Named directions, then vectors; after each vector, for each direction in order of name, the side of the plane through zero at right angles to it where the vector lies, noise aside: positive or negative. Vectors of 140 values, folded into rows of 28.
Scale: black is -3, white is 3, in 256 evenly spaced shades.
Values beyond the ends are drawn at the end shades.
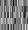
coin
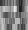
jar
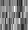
negative, positive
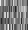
negative, negative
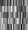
positive, positive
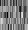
positive, positive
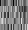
positive, positive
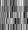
positive, negative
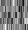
negative, positive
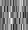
positive, negative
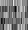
negative, negative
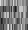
negative, negative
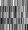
negative, negative
